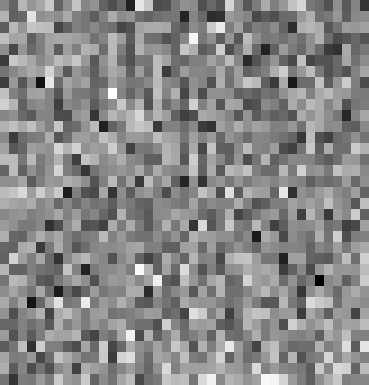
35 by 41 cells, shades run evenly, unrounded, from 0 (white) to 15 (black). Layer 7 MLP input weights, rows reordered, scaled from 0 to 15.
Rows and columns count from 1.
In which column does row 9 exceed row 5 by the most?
21
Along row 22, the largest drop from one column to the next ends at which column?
30
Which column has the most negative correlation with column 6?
41
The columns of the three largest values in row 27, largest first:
7, 17, 34
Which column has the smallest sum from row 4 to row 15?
13
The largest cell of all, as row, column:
26, 36
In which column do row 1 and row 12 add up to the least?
16
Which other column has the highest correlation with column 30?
31
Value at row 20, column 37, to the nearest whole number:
12
